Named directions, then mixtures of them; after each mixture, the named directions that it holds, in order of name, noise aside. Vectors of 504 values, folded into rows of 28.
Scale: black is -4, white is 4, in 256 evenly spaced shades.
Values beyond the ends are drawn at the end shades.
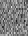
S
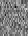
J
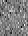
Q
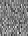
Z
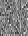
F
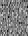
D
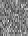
F, J, Z.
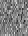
F, S.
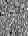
F, J, Q.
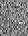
D, J, Z.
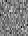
Q, S.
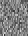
D, J, Z.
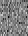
D.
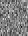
D, Q.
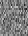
J, S.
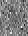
Q.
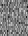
D.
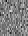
F, Q, S.
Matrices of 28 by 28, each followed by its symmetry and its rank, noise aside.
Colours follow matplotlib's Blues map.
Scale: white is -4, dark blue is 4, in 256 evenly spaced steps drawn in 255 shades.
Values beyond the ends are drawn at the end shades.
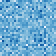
symmetric, rank six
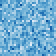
no symmetry, rank six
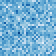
symmetric, rank seven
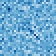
symmetric, rank seven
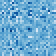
symmetric, rank six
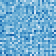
antisymmetric, rank eight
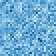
symmetric, rank eight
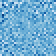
antisymmetric, rank six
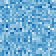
no symmetry, rank six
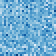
no symmetry, rank eight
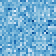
no symmetry, rank eight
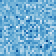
symmetric, rank seven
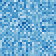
symmetric, rank eight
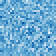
symmetric, rank eight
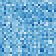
antisymmetric, rank eight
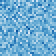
symmetric, rank eight
